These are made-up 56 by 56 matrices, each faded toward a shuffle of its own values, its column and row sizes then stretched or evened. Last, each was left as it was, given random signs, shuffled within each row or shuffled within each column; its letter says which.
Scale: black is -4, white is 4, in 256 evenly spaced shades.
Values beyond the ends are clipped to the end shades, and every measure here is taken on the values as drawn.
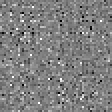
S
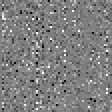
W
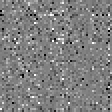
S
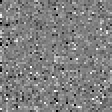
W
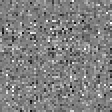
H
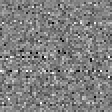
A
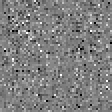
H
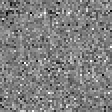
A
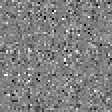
H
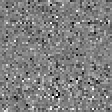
H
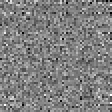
S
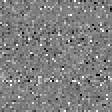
A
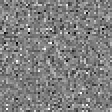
H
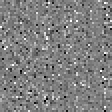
W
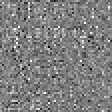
S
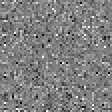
S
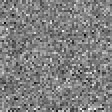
A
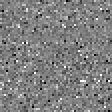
A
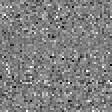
A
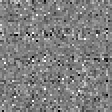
H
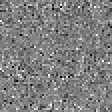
A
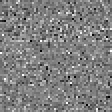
A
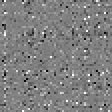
S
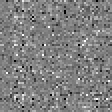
H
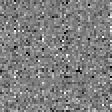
H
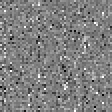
W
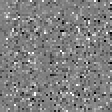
S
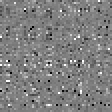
S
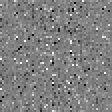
W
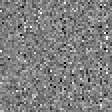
W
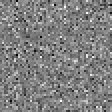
H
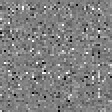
H
